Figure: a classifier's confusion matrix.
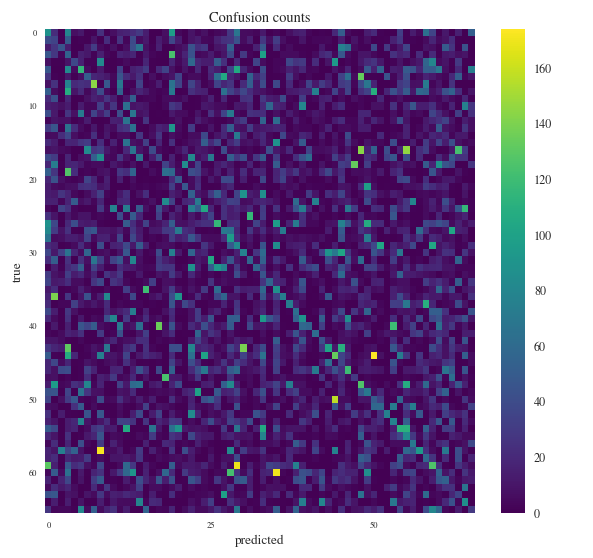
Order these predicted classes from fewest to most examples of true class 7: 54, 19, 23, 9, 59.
59, 23, 54, 9, 19
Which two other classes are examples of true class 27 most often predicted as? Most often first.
62, 0
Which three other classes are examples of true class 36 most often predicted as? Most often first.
1, 20, 9
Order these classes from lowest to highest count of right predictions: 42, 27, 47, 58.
47, 42, 58, 27
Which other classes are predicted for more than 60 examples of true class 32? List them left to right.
22, 26, 27
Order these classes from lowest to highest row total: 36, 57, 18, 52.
52, 18, 36, 57
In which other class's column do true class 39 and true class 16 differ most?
48
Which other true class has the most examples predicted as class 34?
10
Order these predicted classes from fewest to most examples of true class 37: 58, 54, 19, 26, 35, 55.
26, 35, 54, 19, 55, 58
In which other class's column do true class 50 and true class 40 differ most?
44
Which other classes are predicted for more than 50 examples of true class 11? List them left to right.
5, 13, 28
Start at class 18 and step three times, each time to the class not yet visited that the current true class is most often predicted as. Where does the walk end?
64
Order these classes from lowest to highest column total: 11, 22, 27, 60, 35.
11, 27, 60, 22, 35
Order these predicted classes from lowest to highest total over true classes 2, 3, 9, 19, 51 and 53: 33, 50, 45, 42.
42, 50, 45, 33
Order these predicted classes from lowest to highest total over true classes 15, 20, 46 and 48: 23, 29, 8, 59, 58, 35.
59, 8, 23, 29, 58, 35
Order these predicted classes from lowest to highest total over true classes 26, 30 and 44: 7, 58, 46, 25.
7, 25, 58, 46
